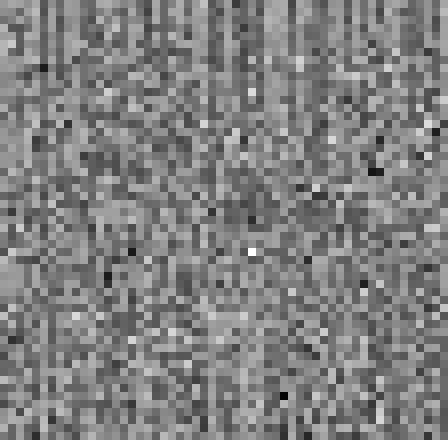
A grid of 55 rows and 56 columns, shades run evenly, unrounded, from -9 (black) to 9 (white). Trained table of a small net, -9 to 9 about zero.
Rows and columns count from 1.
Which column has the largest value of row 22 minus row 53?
7
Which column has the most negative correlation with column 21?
45
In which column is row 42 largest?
22
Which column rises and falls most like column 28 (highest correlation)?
24
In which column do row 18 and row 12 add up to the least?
31
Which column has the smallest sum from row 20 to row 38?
12
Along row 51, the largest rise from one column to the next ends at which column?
48
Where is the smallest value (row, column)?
50, 36
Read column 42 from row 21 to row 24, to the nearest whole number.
0 2 -1 2
